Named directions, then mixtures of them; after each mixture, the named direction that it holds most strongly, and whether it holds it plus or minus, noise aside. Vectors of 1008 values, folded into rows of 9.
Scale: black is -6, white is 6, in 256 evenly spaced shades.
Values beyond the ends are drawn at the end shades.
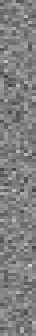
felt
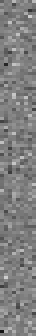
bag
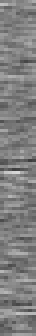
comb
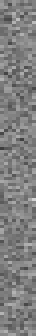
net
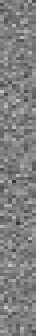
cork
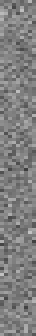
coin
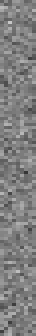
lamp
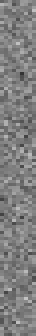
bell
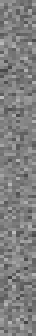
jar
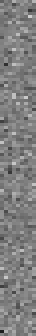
bag, plus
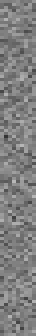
bell, minus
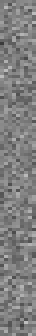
jar, minus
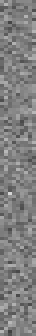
lamp, minus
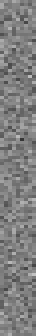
jar, plus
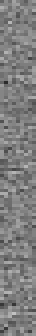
lamp, plus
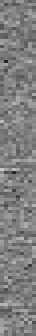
felt, minus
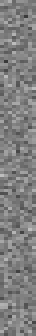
felt, minus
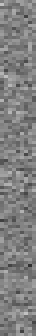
felt, minus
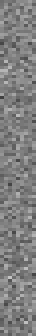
jar, minus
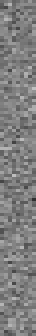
net, minus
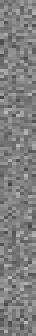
jar, minus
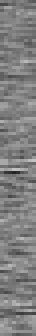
comb, minus
